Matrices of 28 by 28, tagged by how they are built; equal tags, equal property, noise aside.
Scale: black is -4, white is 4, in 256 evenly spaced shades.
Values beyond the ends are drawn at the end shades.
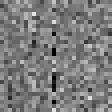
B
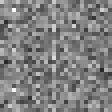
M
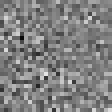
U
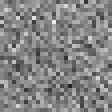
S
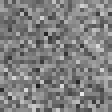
S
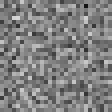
M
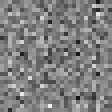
B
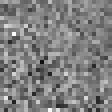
U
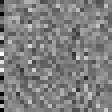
B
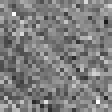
S
